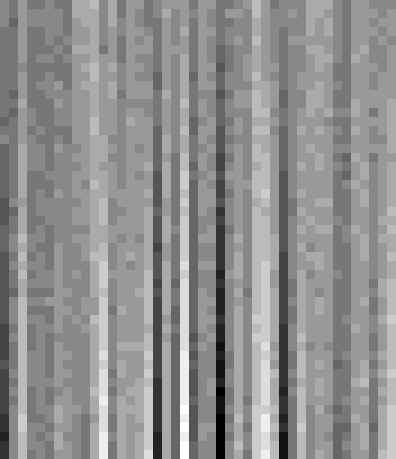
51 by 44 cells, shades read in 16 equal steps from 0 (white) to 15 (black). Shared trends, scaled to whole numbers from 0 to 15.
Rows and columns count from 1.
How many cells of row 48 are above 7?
14
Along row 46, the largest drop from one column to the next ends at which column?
21
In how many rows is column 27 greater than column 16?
7
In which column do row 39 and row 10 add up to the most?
25
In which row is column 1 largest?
49
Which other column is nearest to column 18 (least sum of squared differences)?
32
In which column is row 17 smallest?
29
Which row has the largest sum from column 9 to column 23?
5
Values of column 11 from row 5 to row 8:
5 5 5 4
